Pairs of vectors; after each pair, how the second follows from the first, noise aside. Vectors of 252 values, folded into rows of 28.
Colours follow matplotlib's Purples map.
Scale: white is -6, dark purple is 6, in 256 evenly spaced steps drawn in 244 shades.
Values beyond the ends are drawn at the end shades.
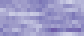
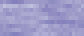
reversed, negated, shrunk.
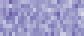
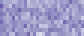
shuffled.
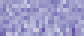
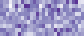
reversed, negated, scaled up.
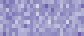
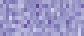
sign-scrambled.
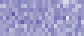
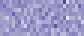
sign-scrambled.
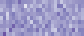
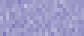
shrunk.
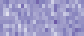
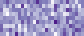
scaled up.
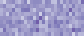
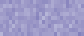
reversed, negated, shrunk.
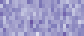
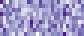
scaled up.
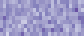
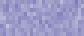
reversed, negated, shrunk.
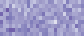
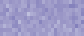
reversed, shrunk.
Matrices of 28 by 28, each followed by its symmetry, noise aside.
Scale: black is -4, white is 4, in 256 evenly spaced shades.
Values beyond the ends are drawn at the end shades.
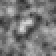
symmetric.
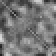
symmetric.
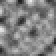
symmetric.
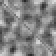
same after a half turn.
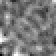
symmetric across the other diagonal.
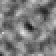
symmetric across the other diagonal.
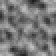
same after a half turn.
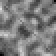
symmetric across the other diagonal.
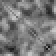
symmetric.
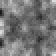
mirrored top to bottom.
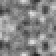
mirrored top to bottom.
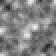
symmetric.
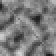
symmetric across the other diagonal.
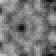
mirrored top to bottom.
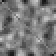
same after a half turn.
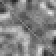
symmetric across the other diagonal.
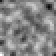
symmetric across the other diagonal.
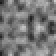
mirrored top to bottom.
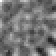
symmetric.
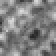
symmetric.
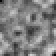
symmetric.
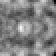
mirrored top to bottom.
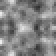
mirrored top to bottom.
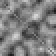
symmetric.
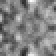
mirrored top to bottom.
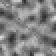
same after a half turn.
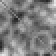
symmetric.
